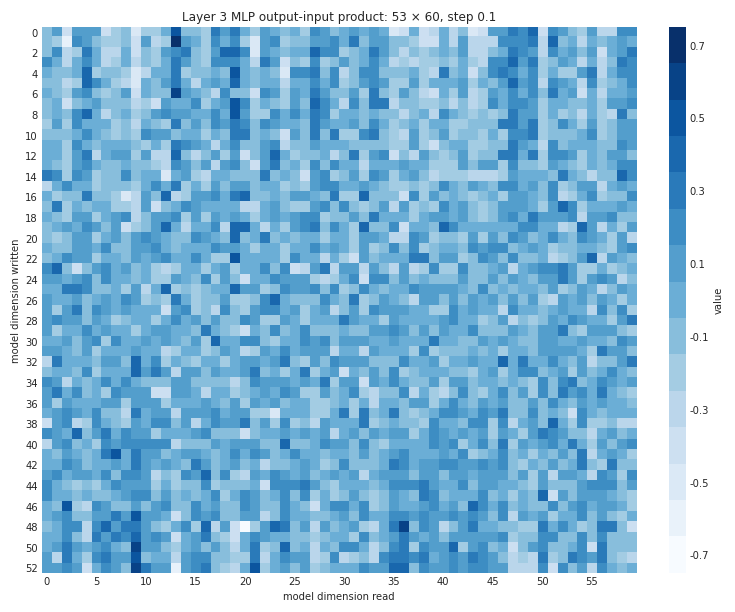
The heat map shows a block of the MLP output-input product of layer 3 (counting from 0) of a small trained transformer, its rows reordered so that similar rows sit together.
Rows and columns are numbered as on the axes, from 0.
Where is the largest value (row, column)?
1, 13
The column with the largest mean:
19
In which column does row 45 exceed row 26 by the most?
50
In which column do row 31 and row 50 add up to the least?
55
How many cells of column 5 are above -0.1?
34
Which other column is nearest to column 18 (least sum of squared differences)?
14
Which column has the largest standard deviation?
9
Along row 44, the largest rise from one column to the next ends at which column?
23
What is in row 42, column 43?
0.1
